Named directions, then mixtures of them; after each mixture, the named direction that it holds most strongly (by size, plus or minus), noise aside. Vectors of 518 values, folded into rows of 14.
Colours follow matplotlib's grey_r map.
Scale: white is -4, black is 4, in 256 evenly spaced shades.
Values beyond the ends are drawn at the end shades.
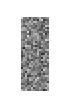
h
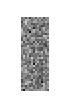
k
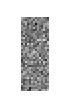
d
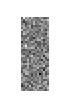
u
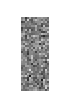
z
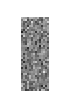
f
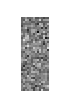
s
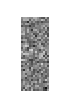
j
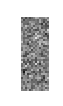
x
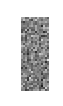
z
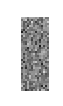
f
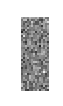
f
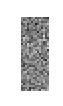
d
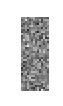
s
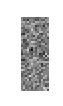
j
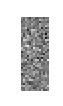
s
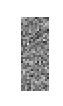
x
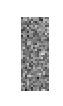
h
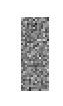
d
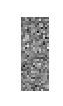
s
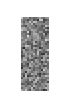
h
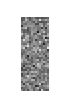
s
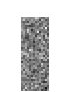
j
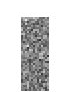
j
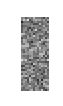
z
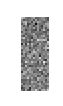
d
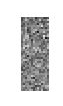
s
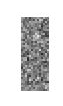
h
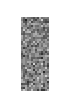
k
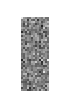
f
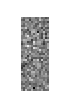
s
